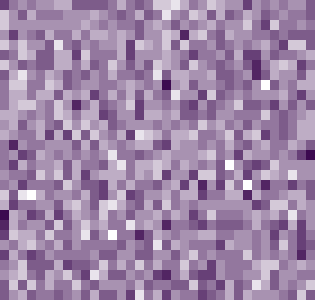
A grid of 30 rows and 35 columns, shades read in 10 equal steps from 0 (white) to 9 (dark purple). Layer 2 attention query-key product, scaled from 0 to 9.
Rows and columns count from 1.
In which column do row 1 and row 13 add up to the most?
28
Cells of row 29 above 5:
10
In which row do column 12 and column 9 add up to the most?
11
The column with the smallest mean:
18
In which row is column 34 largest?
26
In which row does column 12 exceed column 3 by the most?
20
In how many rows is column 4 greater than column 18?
16
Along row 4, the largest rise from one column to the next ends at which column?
21
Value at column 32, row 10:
3
